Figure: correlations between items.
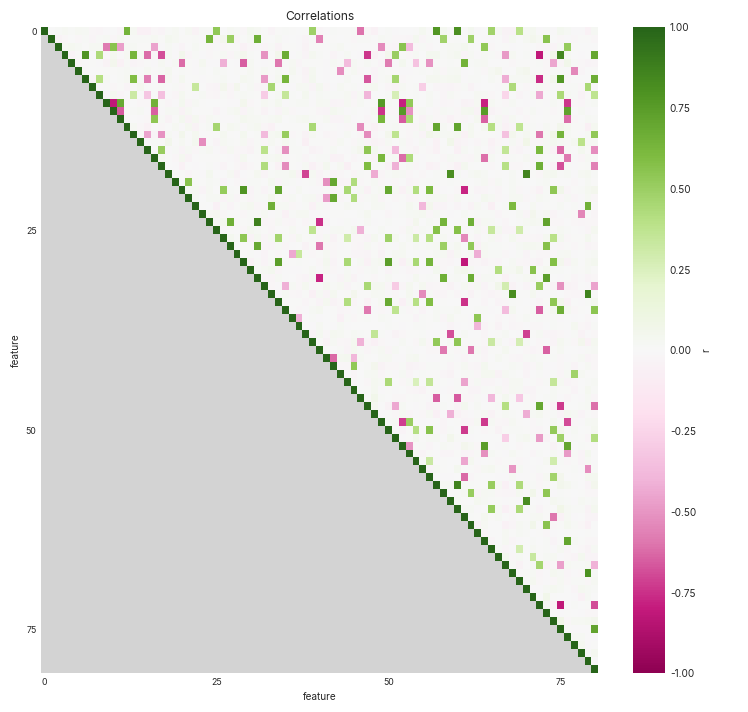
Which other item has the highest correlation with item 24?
31
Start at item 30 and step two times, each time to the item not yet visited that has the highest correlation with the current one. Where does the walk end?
66
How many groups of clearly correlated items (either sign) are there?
12
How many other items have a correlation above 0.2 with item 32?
5
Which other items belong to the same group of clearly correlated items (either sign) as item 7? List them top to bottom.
22, 33, 55, 68, 79
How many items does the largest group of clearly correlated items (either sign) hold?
14
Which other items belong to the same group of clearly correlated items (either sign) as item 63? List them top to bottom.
28, 36, 37
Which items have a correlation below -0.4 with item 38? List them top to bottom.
18, 59, 70
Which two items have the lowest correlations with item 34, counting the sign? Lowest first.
61, 4
